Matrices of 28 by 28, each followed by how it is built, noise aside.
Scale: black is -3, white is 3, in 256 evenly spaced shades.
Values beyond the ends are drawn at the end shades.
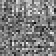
blocks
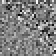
upper triangular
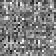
blocks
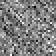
Toeplitz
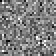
diagonal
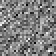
Hankel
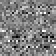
uneven rows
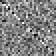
diagonal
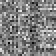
blocks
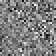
upper triangular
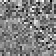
upper triangular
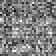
blocks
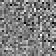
upper triangular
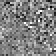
upper triangular
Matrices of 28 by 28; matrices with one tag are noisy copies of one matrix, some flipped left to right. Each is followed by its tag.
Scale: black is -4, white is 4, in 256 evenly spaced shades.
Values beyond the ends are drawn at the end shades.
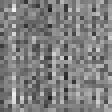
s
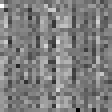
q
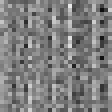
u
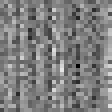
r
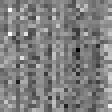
r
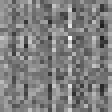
u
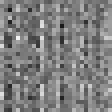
u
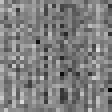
s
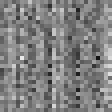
r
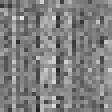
q
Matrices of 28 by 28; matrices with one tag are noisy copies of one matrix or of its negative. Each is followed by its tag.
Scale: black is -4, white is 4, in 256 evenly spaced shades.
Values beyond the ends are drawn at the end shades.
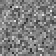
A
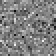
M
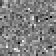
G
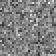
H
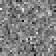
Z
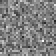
M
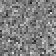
A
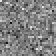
Z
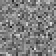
H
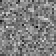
M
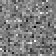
A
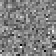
G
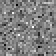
H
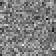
G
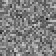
G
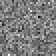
H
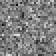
H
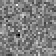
H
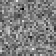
Z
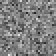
H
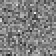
H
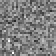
A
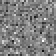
M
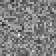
H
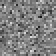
H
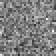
G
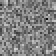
G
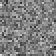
G
